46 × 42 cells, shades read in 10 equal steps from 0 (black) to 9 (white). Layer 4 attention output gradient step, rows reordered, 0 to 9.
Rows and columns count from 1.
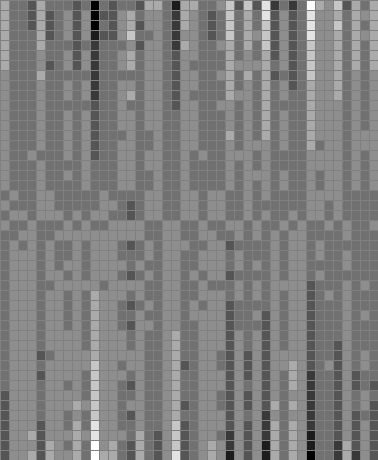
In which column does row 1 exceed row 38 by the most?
35
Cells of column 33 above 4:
24
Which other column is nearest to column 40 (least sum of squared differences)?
42
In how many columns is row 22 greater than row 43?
14
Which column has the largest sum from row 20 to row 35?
11
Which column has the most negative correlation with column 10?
25
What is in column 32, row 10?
5
